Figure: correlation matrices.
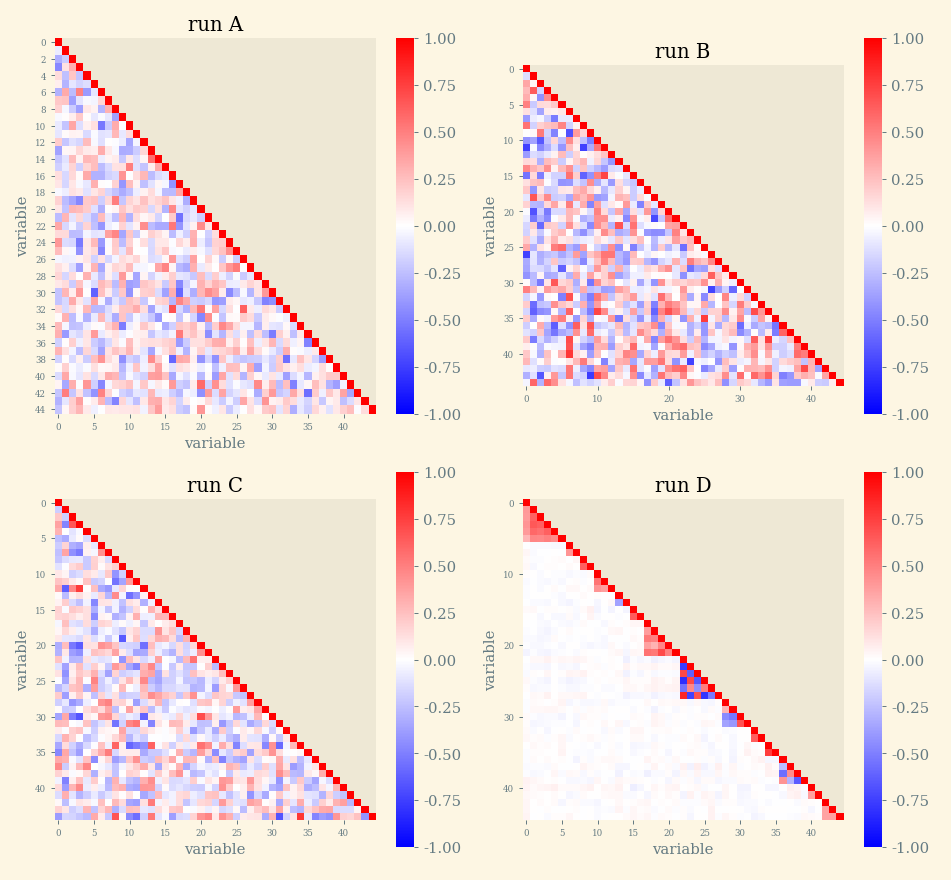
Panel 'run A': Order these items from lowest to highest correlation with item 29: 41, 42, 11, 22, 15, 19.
11, 15, 19, 41, 42, 22
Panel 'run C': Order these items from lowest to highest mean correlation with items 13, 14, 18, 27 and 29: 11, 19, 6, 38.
11, 38, 6, 19
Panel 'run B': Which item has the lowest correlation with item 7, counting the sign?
4
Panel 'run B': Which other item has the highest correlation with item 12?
26
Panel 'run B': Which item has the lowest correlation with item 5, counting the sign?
28
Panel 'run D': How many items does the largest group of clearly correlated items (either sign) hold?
6
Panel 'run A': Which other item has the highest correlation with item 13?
14
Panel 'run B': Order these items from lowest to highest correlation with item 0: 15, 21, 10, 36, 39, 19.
15, 10, 36, 21, 39, 19
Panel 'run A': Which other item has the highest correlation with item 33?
21
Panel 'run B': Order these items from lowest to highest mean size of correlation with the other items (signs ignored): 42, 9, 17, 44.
17, 44, 42, 9
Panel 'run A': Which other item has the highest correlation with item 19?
8
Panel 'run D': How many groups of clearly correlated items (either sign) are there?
14
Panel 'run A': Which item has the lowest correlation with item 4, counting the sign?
6
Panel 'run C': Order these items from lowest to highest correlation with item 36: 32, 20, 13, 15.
13, 32, 20, 15
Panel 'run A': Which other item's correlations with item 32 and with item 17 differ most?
16
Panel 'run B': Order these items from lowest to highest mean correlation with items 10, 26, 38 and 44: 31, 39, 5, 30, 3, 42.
31, 5, 3, 42, 39, 30
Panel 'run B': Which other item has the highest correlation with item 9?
36
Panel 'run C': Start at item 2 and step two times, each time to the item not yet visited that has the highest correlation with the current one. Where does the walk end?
12
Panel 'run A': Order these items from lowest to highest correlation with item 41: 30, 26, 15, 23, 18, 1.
1, 18, 26, 15, 23, 30
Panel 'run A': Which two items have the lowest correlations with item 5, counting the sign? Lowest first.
30, 42
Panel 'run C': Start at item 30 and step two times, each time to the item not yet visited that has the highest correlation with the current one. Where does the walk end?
34
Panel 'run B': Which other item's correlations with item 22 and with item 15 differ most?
13
